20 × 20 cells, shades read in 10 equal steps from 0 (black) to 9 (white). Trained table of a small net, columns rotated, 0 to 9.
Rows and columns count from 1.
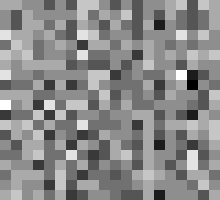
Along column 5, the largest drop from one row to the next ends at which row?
12
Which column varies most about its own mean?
18
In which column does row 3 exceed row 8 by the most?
11
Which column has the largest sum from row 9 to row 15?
20
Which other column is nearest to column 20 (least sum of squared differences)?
3
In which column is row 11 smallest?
4
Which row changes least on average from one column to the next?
7
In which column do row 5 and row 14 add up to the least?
8
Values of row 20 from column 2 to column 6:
7 5 6 4 6
